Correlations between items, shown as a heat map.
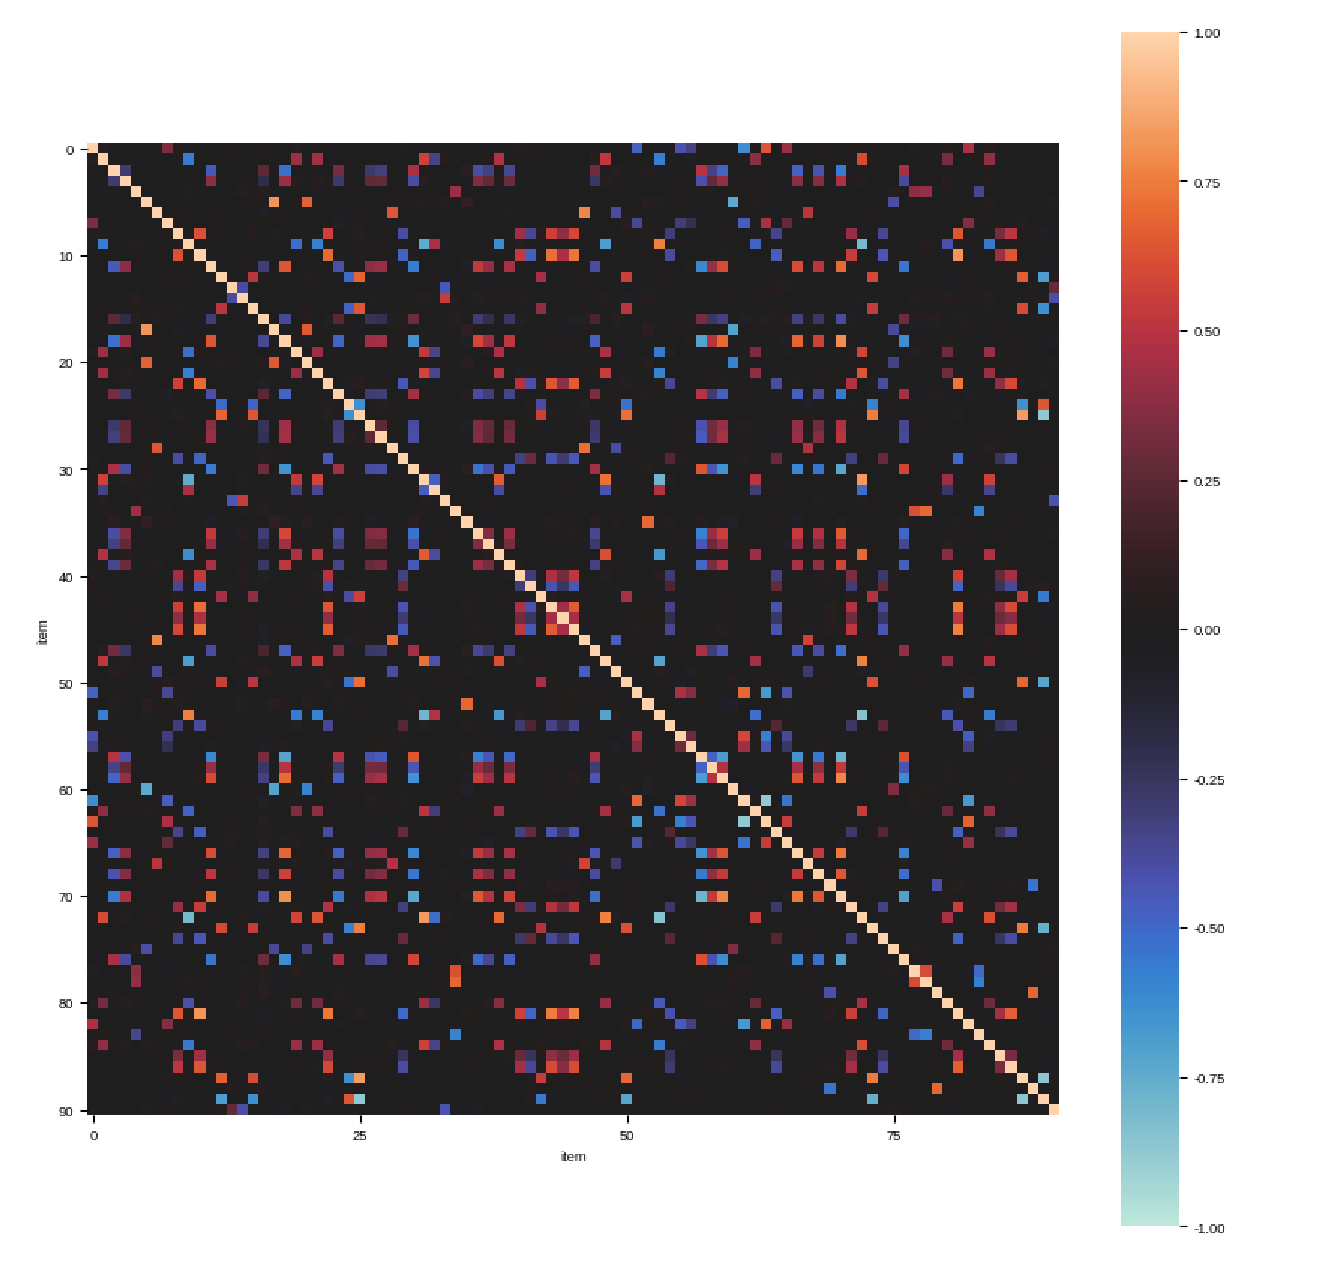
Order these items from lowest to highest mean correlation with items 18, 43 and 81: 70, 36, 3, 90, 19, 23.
23, 90, 19, 3, 36, 70
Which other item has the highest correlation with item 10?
81
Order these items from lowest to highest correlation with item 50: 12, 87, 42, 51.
51, 42, 12, 87
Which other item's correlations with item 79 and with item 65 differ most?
88
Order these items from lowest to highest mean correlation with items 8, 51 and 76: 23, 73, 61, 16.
73, 16, 23, 61
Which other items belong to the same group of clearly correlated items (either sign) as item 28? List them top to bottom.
6, 46, 49, 67
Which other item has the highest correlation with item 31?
72
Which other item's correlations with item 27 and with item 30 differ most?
70
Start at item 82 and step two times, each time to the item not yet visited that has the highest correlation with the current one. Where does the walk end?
0
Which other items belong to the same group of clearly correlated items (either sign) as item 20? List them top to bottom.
5, 17, 60, 75
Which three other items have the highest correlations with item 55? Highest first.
61, 51, 56
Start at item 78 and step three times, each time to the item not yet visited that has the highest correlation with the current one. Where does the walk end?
4
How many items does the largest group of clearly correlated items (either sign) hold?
20
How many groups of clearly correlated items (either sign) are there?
11
